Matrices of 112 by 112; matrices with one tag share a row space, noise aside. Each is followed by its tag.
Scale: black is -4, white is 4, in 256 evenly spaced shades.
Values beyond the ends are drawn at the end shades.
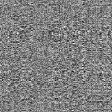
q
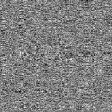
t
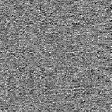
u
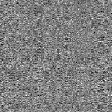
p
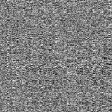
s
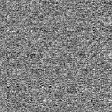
s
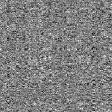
s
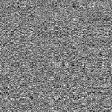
q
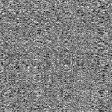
p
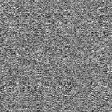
p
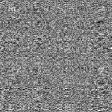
p
